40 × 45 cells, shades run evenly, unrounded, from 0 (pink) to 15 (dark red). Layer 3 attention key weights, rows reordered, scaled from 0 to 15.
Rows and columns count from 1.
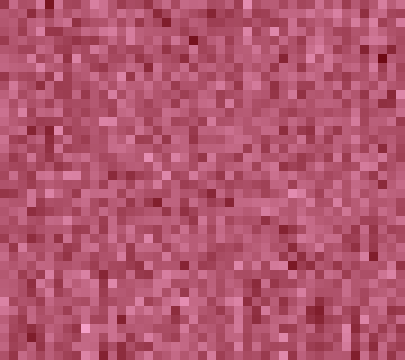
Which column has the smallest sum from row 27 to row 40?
10
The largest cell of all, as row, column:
7, 43
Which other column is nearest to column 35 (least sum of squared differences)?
37
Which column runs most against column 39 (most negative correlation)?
28
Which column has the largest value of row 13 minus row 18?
17
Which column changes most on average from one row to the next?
32
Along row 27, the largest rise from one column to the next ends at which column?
18
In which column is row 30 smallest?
27
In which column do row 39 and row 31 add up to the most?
12
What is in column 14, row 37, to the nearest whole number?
8
